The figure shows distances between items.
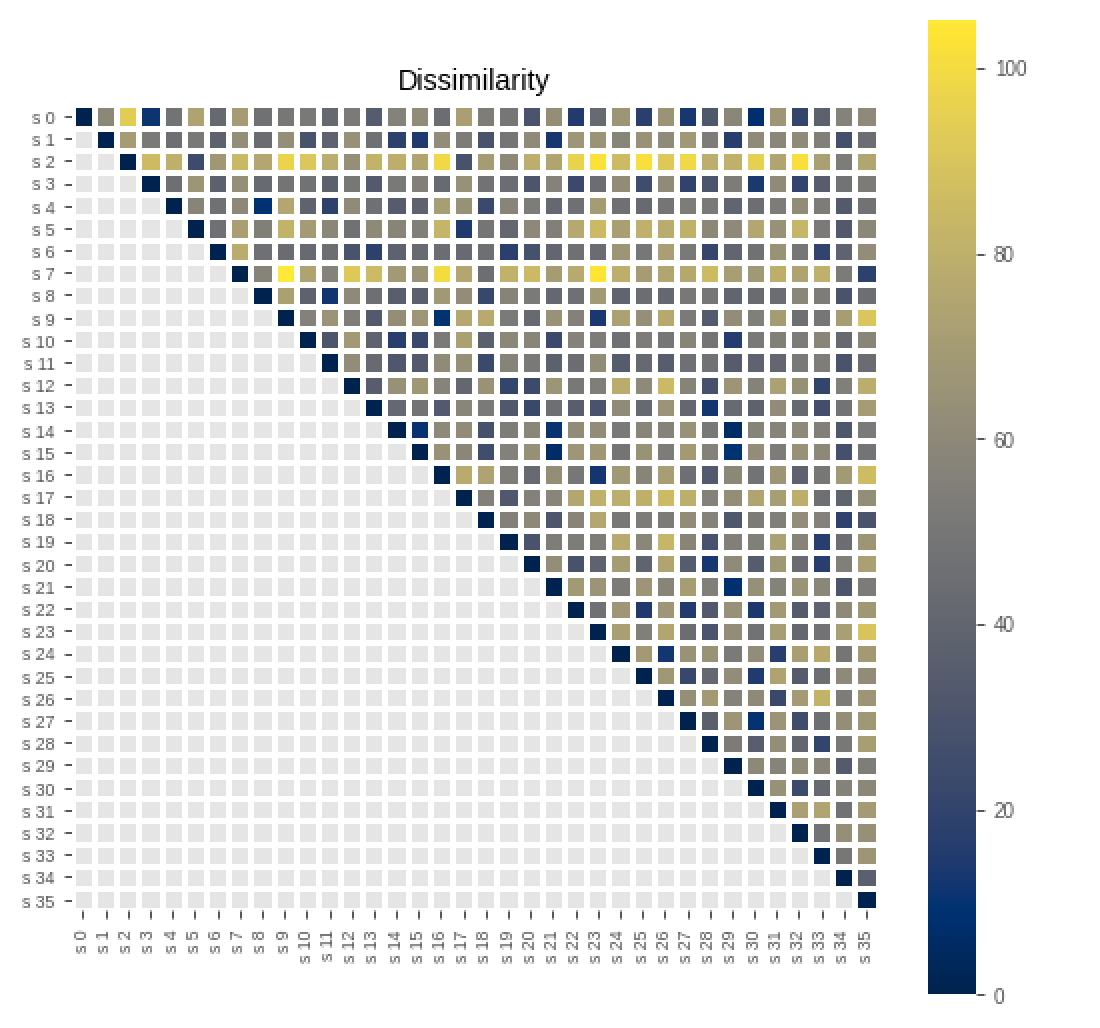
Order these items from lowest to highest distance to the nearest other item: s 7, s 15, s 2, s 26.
s 15, s 26, s 7, s 2
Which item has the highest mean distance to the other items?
s 2
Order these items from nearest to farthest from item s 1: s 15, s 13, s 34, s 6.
s 15, s 34, s 6, s 13
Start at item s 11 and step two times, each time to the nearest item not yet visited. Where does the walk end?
s 4
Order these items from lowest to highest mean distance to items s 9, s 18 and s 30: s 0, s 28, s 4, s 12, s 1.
s 0, s 28, s 4, s 1, s 12
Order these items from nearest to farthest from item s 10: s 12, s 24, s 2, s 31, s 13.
s 13, s 24, s 31, s 12, s 2
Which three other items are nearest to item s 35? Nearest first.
s 7, s 18, s 34
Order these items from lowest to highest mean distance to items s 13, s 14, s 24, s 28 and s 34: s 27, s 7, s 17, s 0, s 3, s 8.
s 8, s 3, s 0, s 27, s 17, s 7
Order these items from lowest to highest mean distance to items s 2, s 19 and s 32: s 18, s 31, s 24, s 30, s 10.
s 30, s 18, s 10, s 31, s 24
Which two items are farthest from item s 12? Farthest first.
s 7, s 26
